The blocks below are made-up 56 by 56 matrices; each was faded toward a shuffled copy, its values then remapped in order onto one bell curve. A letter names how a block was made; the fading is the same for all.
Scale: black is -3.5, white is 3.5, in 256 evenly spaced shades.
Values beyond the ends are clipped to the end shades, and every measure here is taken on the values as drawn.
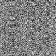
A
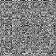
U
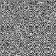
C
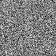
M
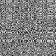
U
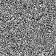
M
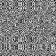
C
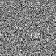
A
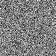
M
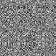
U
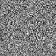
A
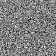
M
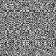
U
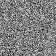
M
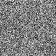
M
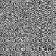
C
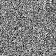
M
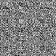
U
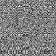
C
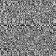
U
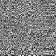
U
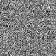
A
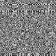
U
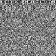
U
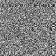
A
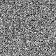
M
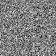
M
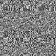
U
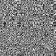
U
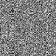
A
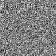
A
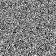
M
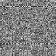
U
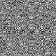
U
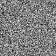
M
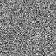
A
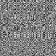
C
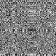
U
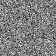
M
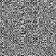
C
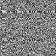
U
